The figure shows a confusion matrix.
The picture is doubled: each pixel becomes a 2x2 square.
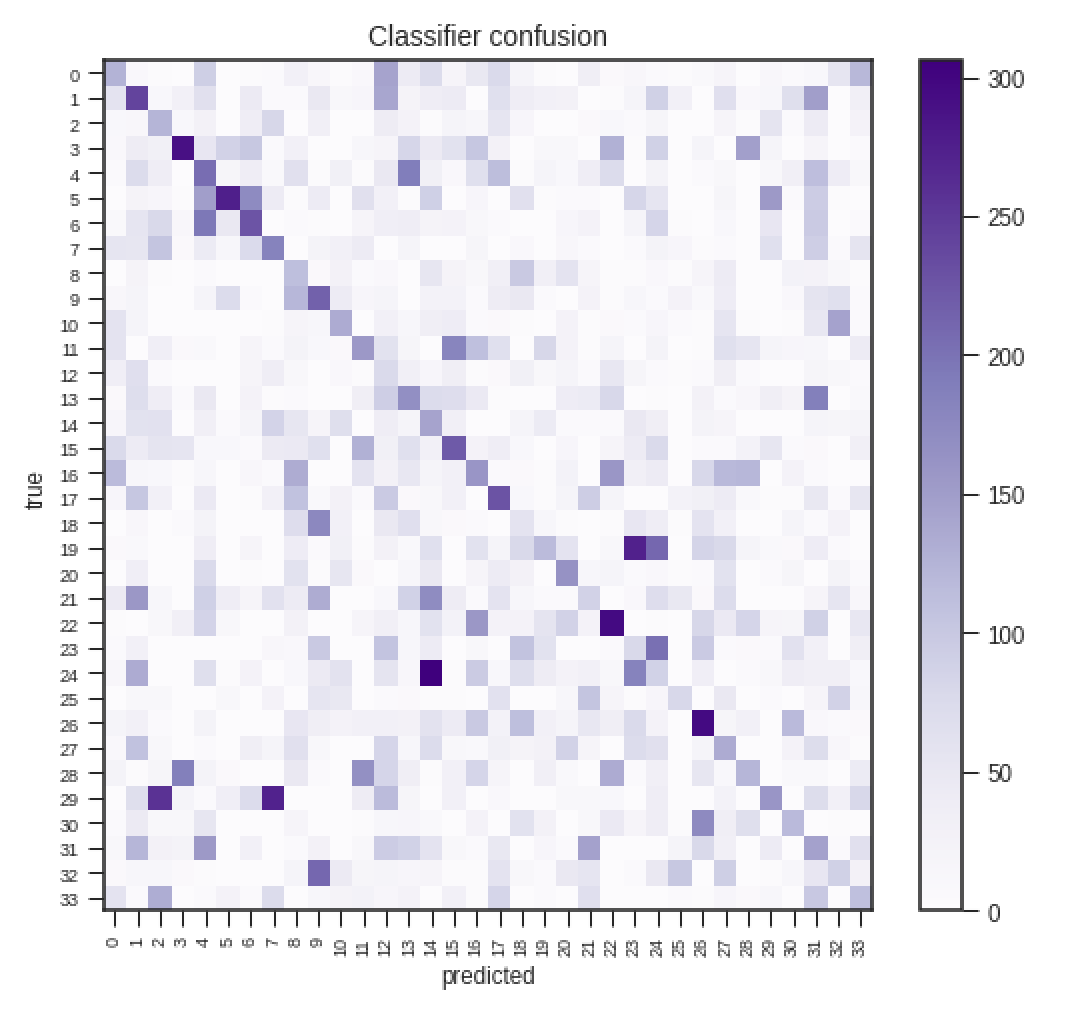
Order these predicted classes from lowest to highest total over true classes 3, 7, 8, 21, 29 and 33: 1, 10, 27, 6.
10, 27, 6, 1
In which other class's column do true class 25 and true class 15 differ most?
11
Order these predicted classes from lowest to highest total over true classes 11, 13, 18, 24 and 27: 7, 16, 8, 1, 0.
7, 0, 8, 16, 1
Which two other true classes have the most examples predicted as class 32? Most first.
10, 25
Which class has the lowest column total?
25
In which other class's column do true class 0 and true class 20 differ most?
12
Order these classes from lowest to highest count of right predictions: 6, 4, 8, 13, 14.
8, 14, 13, 4, 6
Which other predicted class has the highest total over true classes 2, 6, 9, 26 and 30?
4
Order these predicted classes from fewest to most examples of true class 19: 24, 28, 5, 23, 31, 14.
5, 28, 31, 14, 24, 23
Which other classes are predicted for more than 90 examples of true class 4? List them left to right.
13, 17, 31
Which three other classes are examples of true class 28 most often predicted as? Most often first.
3, 11, 22
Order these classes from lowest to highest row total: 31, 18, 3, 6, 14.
18, 14, 6, 31, 3
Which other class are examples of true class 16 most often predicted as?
22
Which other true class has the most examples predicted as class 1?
21
